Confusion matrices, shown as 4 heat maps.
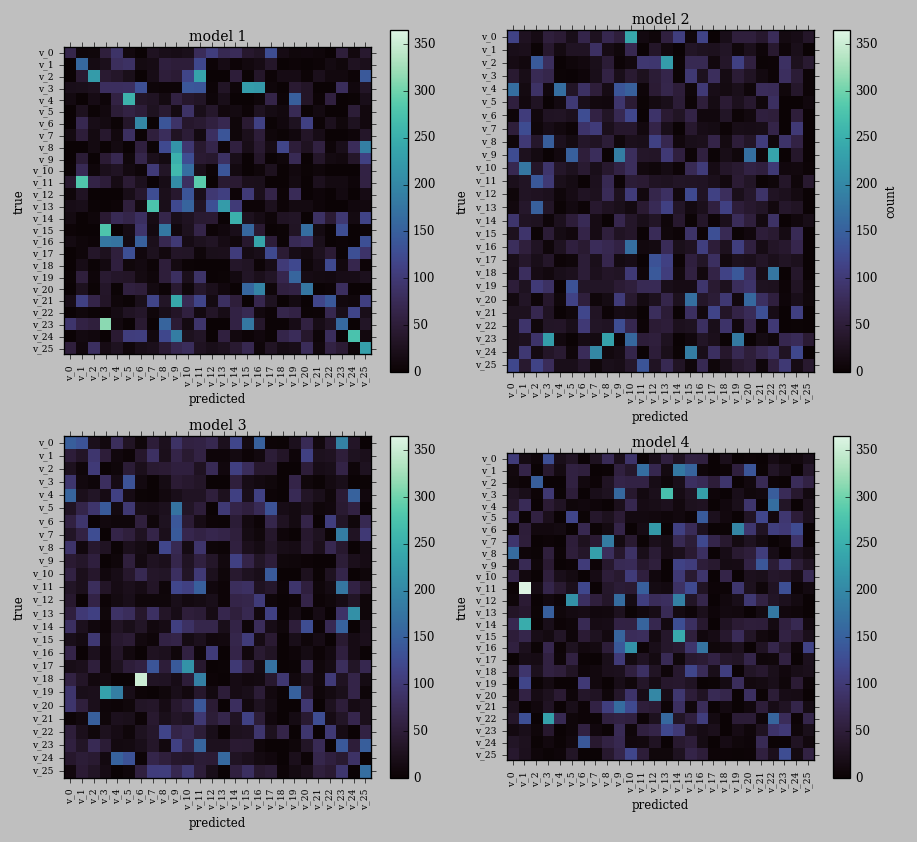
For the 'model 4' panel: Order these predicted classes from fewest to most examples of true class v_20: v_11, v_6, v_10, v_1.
v_11, v_6, v_1, v_10
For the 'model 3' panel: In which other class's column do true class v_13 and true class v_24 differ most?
v_17
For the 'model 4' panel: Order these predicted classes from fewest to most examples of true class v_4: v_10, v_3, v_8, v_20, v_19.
v_8, v_19, v_3, v_10, v_20
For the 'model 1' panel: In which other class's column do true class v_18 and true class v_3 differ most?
v_16
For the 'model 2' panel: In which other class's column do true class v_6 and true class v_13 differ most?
v_2
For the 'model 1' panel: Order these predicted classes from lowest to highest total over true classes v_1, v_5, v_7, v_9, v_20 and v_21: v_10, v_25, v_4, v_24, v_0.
v_0, v_24, v_4, v_25, v_10
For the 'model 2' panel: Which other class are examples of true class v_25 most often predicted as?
v_11
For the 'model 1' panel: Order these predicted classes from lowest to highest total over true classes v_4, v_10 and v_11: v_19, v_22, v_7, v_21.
v_21, v_22, v_7, v_19
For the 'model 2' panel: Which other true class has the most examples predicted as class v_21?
v_8
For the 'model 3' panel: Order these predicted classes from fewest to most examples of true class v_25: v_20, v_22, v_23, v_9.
v_20, v_22, v_9, v_23
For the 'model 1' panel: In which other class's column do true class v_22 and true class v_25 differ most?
v_24
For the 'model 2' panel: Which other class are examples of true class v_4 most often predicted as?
v_0
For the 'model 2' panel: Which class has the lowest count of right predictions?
v_1
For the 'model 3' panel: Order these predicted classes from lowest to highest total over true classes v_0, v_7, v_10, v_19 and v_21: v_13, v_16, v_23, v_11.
v_13, v_16, v_11, v_23
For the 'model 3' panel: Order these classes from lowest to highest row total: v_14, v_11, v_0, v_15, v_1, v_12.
v_12, v_15, v_1, v_14, v_11, v_0
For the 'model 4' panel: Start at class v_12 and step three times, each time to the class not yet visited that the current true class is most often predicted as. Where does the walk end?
v_10
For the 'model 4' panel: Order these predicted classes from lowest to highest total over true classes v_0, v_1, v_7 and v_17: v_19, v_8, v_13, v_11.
v_19, v_13, v_11, v_8
